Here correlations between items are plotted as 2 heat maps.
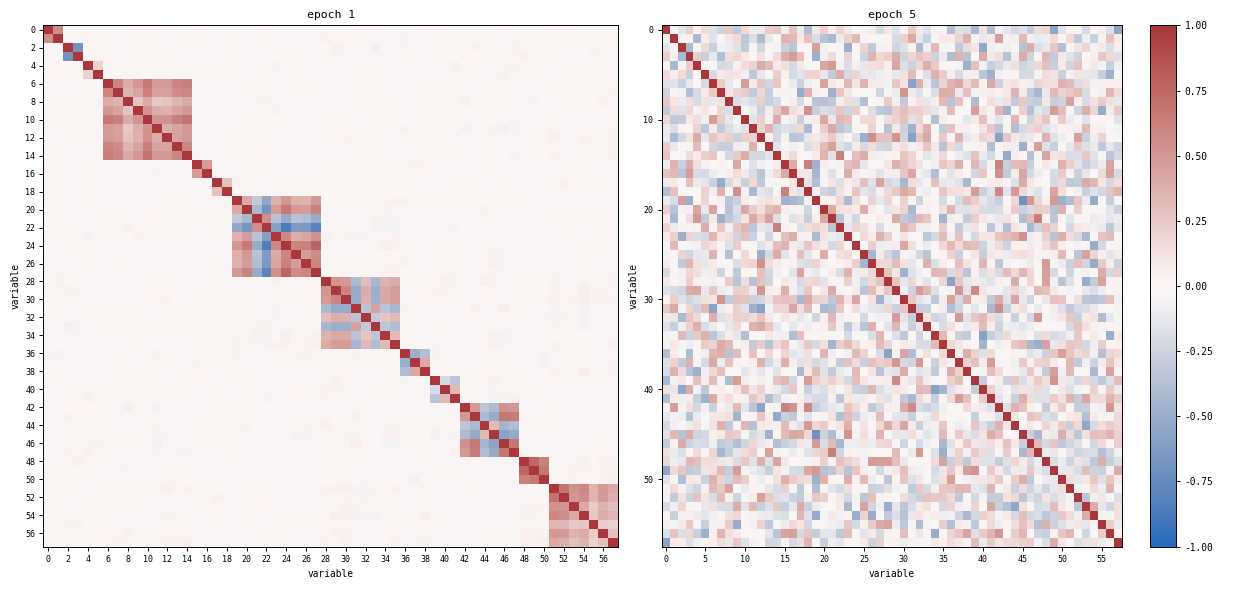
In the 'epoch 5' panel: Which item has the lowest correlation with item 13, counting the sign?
45
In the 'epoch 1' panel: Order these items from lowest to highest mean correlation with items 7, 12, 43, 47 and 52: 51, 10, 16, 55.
16, 55, 51, 10
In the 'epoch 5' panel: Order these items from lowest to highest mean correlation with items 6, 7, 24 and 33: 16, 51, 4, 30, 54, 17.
17, 54, 16, 4, 51, 30
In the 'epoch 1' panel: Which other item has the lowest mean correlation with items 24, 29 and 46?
22
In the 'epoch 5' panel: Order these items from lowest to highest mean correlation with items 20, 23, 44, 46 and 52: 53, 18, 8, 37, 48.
53, 8, 37, 18, 48
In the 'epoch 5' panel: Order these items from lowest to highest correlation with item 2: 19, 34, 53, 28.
28, 53, 34, 19
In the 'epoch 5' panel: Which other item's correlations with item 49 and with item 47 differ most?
21
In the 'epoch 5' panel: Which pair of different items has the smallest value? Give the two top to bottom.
19, 45
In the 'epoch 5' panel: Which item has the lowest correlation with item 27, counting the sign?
30
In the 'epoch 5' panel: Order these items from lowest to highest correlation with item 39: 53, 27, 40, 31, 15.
40, 31, 27, 53, 15
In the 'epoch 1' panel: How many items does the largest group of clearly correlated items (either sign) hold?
9
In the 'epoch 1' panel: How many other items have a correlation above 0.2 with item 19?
6
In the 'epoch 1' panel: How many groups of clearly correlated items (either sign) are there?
13
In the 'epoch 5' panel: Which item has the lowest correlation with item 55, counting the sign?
9
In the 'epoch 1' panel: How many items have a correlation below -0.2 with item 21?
7
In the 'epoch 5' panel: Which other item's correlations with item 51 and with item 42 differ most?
31
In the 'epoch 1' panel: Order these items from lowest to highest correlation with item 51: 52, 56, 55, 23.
23, 55, 56, 52
